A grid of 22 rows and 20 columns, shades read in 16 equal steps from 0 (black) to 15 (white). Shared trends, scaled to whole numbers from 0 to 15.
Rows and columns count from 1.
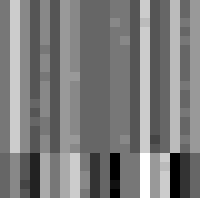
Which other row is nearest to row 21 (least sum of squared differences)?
20
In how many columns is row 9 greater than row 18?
9
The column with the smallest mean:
4
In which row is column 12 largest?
3
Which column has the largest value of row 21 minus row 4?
17
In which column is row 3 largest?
2
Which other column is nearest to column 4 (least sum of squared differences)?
10
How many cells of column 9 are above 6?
5
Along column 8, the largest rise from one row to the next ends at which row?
18
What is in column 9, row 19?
7
